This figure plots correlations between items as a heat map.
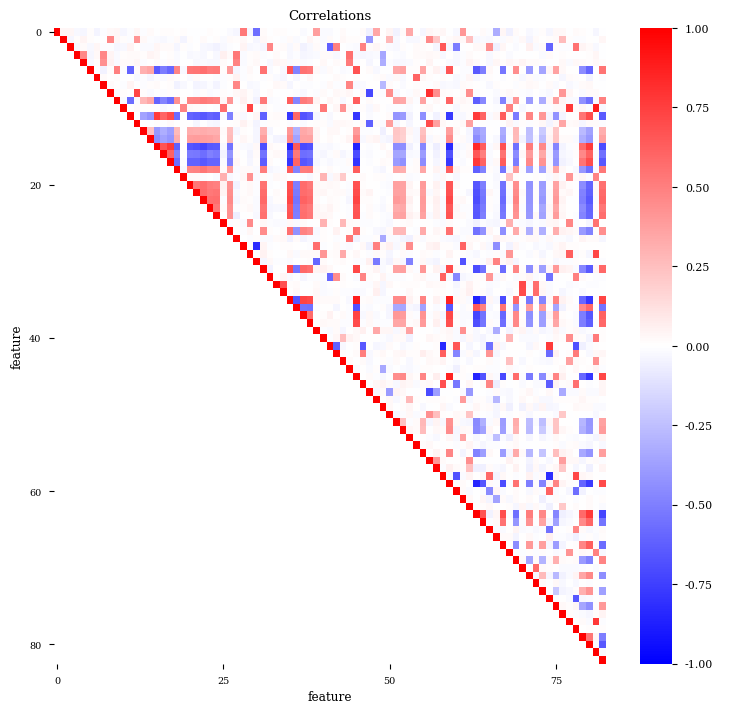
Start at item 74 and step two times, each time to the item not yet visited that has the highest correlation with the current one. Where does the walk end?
60
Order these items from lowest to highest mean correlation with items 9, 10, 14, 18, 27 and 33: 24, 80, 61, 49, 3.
80, 49, 61, 3, 24
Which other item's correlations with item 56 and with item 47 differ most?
8
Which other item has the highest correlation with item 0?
28
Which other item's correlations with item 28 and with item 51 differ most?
30
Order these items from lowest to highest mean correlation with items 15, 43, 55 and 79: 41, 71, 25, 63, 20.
20, 41, 25, 71, 63
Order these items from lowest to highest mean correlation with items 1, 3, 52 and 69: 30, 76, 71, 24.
71, 30, 76, 24
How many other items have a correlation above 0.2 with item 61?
5
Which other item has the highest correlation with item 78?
58
